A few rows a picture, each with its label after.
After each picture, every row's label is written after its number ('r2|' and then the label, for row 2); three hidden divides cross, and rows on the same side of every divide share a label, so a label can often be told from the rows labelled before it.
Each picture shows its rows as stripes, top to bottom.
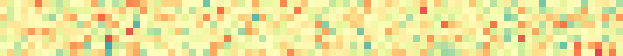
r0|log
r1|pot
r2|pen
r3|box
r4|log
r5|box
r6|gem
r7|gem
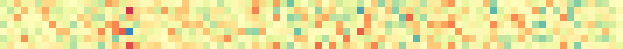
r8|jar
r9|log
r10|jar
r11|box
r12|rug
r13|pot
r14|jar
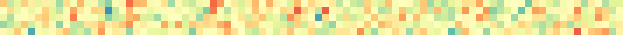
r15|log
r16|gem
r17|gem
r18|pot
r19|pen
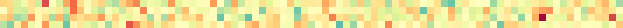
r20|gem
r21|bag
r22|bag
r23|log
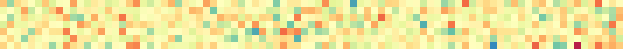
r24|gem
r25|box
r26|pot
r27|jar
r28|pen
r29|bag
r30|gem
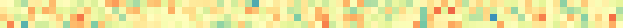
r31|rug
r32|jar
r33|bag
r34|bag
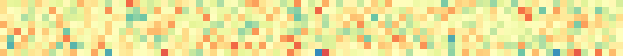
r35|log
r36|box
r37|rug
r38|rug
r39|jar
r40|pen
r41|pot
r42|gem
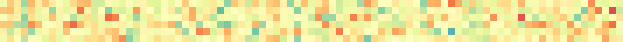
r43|jar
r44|bag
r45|box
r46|bag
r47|pen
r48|rug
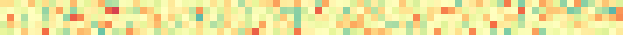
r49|gem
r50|box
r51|bag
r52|rug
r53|log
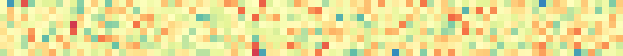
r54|pot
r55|box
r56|jar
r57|gem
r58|gem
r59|rug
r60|gem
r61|jar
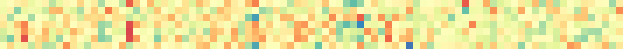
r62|log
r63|box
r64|pen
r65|log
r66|log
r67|log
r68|pen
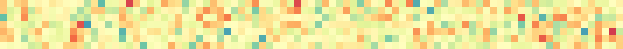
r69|log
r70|pen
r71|pot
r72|gem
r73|bag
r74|bag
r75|pen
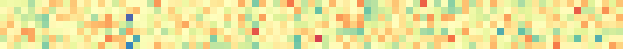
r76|pen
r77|gem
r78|rug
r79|rug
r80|log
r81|box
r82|rug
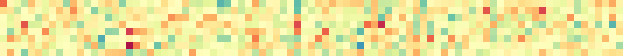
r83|bag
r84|bag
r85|gem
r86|pot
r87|log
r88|jar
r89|log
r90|rug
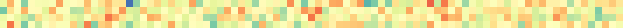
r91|rug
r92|box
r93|box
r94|rug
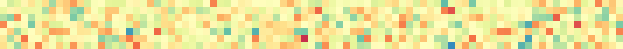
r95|gem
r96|box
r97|pot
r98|gem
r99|rug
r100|log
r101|gem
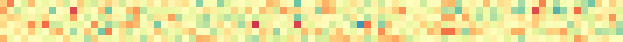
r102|bag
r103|gem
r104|bag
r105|log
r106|box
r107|pen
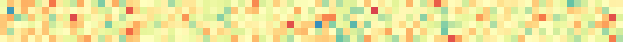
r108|jar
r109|log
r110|bag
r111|gem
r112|log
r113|jar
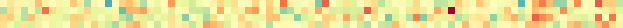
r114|gem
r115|jar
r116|bag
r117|gem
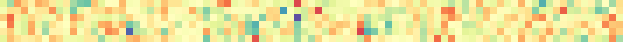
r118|pot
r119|box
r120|bag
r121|rug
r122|rug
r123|jar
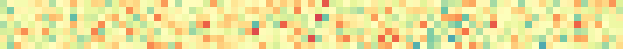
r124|gem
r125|log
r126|box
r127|pen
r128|log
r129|pen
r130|pot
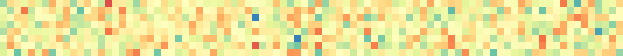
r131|box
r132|pot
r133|pen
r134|pot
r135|box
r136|bag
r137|jar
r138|gem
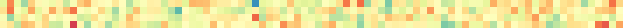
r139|rug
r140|bag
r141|log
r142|gem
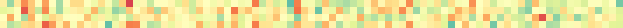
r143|log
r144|log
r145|bag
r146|log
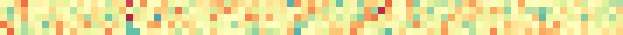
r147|log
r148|pot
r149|log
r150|rug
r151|rug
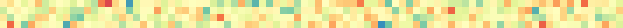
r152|rug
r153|box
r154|pot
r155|bag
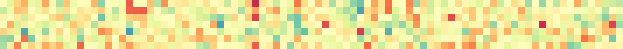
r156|log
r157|log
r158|jar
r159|bag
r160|rug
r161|pot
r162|jar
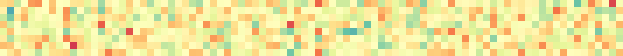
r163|jar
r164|pot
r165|pot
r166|pen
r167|jar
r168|gem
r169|bag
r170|box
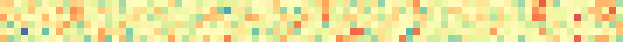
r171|bag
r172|bag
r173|gem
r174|pot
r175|rug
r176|pen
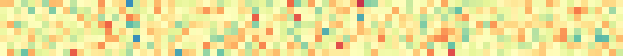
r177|rug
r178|pen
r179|log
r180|rug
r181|box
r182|box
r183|pen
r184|bag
